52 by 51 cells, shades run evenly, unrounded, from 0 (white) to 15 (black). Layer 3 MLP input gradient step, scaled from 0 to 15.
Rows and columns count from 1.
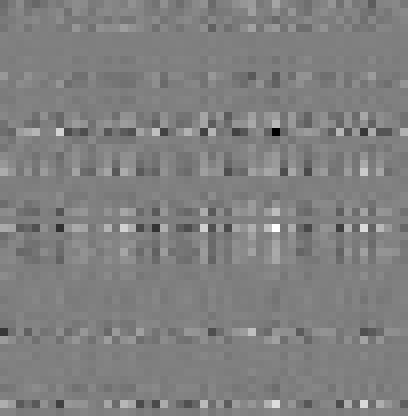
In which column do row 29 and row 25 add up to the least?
35
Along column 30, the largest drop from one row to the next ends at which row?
18
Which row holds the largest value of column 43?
29
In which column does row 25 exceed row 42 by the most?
32
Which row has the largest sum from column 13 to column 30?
17
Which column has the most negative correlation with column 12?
13
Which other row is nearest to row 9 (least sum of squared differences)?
6
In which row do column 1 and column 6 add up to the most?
42
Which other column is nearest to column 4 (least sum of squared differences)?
38
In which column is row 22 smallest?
46
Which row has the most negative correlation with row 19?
10
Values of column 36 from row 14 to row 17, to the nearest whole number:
8 8 8 9
